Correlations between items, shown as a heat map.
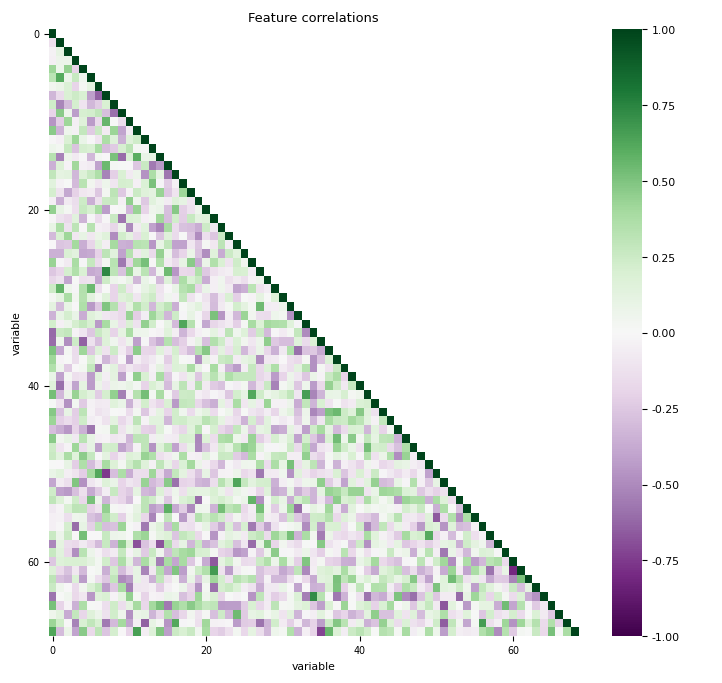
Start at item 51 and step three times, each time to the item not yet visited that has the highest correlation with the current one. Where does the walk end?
42
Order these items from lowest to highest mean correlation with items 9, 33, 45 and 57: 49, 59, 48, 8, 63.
8, 48, 63, 59, 49
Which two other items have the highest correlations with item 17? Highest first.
33, 13
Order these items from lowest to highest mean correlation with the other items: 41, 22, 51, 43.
51, 22, 43, 41
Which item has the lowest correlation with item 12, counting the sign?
67
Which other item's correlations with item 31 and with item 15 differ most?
68
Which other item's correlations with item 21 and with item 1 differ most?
9
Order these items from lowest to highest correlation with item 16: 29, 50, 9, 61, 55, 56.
55, 29, 9, 50, 56, 61
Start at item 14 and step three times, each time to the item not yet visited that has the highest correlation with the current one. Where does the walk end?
0
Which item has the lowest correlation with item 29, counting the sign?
40
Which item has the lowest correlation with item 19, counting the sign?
53
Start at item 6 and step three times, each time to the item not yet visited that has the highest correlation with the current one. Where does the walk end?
37
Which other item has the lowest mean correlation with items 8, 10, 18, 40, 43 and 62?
1
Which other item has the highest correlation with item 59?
65
